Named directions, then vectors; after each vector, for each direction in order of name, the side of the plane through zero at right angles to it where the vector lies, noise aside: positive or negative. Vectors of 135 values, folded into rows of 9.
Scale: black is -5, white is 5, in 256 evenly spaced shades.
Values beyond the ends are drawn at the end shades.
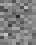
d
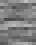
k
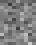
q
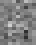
negative, positive, negative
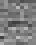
positive, negative, positive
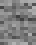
positive, positive, negative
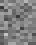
positive, positive, negative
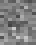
positive, negative, positive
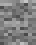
positive, positive, negative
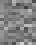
negative, positive, positive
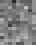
positive, negative, positive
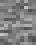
positive, positive, positive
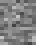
negative, negative, negative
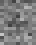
positive, negative, positive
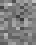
positive, positive, negative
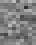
negative, positive, negative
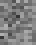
positive, positive, positive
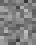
negative, negative, positive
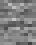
positive, negative, negative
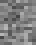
positive, positive, positive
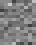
positive, negative, negative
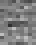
positive, negative, positive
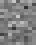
negative, positive, negative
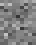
positive, positive, negative
